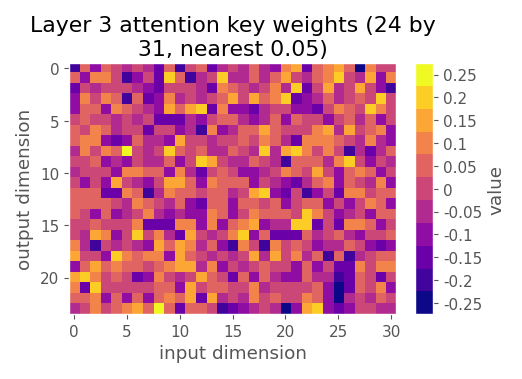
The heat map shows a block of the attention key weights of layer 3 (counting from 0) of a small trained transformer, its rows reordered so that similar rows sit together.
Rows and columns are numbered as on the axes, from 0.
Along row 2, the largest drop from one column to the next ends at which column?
22
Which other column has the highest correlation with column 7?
23
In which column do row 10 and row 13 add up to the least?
12
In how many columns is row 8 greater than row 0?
19
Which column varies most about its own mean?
25
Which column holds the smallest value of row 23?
20
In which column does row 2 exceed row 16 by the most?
21
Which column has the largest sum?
2
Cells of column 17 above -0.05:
15
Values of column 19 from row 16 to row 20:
-0.15 0.1 0.15 0 -0.05
